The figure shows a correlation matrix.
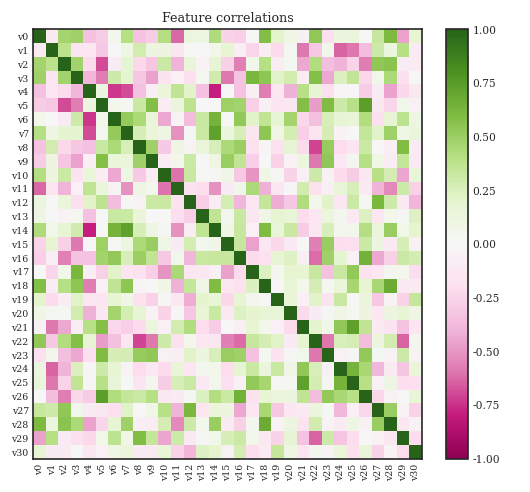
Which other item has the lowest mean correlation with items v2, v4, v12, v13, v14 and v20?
v11
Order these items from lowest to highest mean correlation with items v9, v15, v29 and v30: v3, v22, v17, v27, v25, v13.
v22, v3, v17, v25, v27, v13
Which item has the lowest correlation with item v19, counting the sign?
v12
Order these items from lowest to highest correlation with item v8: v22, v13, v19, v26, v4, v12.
v22, v4, v19, v12, v13, v26
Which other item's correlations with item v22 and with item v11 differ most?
v0
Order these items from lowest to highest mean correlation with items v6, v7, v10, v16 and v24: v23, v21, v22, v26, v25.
v22, v21, v25, v23, v26
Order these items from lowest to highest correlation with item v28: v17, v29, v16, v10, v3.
v16, v29, v17, v10, v3
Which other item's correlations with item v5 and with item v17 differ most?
v3
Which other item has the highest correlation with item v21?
v25
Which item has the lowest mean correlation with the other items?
v4
